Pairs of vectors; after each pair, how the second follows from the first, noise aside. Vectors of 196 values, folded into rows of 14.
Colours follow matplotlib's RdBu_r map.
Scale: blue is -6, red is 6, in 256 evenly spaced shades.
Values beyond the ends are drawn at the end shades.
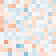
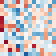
scaled up.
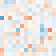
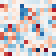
wrapped around, scaled up.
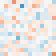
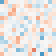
reversed, negated.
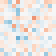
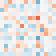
reversed, negated.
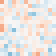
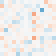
wrapped around, partly zeroed.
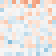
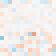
wrapped around, partly zeroed.
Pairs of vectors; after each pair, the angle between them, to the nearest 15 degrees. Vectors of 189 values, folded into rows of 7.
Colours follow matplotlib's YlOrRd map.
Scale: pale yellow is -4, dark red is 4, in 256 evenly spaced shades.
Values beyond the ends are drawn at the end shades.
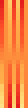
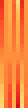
15 degrees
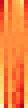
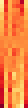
165 degrees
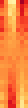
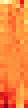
90 degrees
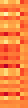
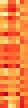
30 degrees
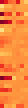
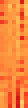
75 degrees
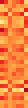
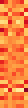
15 degrees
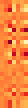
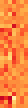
75 degrees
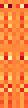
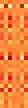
165 degrees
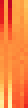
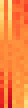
165 degrees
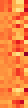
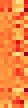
15 degrees
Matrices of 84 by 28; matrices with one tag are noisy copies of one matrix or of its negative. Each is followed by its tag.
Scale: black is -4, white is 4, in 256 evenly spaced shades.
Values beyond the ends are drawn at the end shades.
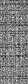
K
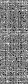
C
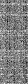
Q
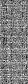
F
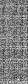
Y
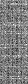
K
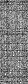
C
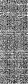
Q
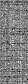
C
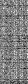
Y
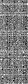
Q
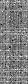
C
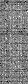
C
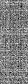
C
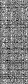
F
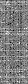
C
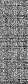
Y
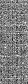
K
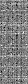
K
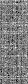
K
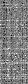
F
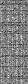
K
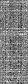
C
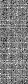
F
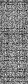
C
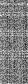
Q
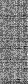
Y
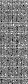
K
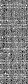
F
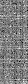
Y
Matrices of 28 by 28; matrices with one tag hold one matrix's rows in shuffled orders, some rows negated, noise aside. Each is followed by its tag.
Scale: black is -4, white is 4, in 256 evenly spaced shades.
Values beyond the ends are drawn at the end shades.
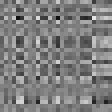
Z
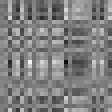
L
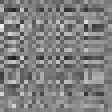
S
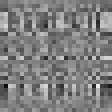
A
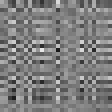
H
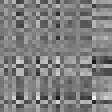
Z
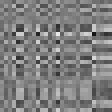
Z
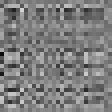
S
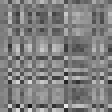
L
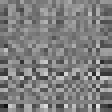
A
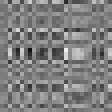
L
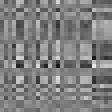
Z
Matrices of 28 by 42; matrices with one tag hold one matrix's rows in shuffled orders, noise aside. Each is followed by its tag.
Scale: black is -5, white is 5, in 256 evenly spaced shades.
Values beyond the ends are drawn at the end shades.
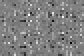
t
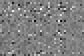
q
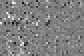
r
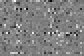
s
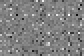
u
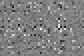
q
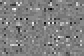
s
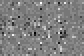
q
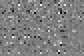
q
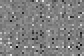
u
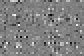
s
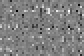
u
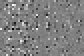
r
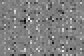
t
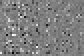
r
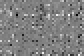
u
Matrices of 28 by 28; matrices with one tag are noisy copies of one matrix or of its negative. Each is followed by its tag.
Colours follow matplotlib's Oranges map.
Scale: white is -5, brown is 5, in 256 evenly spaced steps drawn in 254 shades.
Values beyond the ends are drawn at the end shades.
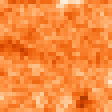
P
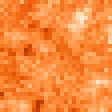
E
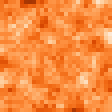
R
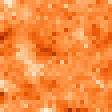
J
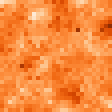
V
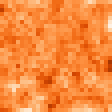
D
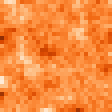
J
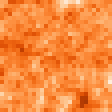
P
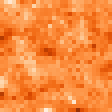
J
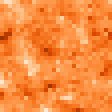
J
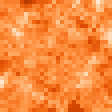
R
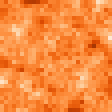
R
